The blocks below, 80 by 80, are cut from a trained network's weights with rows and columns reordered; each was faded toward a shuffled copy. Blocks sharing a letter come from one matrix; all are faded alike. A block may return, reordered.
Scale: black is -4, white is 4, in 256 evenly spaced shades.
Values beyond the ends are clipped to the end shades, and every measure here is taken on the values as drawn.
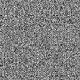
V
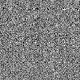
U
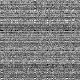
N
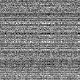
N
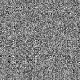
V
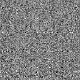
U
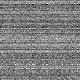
N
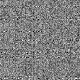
U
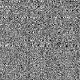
U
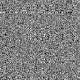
U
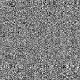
V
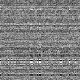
N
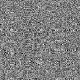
V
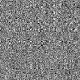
V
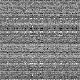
N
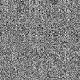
V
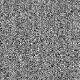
V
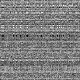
N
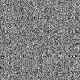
V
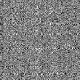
U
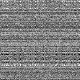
N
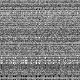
N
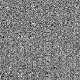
U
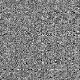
U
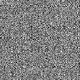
V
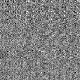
U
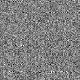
U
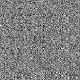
U
